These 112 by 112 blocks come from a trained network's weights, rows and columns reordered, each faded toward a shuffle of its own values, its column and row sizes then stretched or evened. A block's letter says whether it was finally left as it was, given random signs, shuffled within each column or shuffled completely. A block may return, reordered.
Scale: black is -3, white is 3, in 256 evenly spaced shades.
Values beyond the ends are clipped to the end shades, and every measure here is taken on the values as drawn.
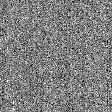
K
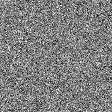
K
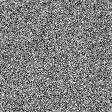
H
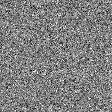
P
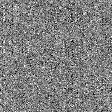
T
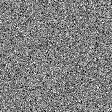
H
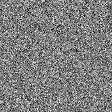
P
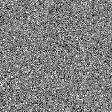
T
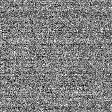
T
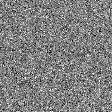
P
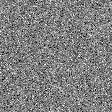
H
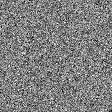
H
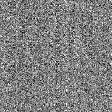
T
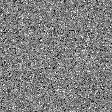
P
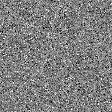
P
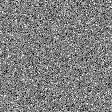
H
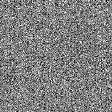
T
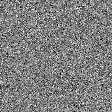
K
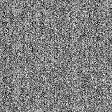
T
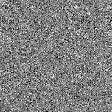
T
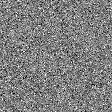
H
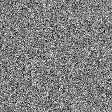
K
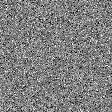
H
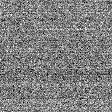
T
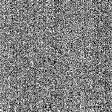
T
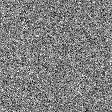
H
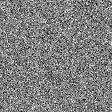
K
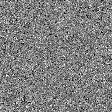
P
